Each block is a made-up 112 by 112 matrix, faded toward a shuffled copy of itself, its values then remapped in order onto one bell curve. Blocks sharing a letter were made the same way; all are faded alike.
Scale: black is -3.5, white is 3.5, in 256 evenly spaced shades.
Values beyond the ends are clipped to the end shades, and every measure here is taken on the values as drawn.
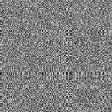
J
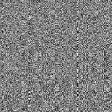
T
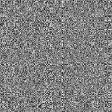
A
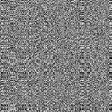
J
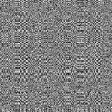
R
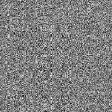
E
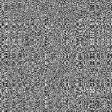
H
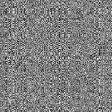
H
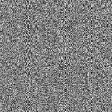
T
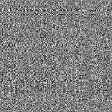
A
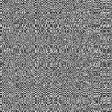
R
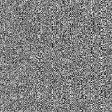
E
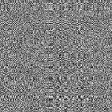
J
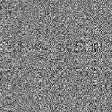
A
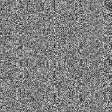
E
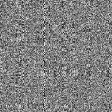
E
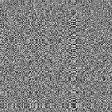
J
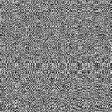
J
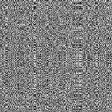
J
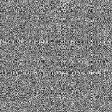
A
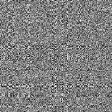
A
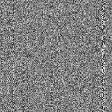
E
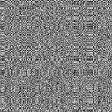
R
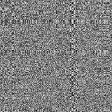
T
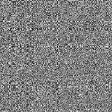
A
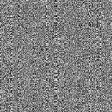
T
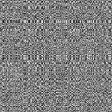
R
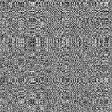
J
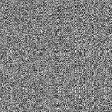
T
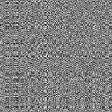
R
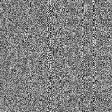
E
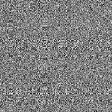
A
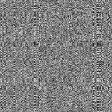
H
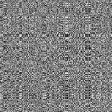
J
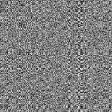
H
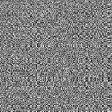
J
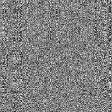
T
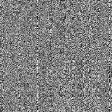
E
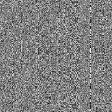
E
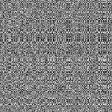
R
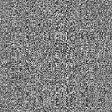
T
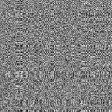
J
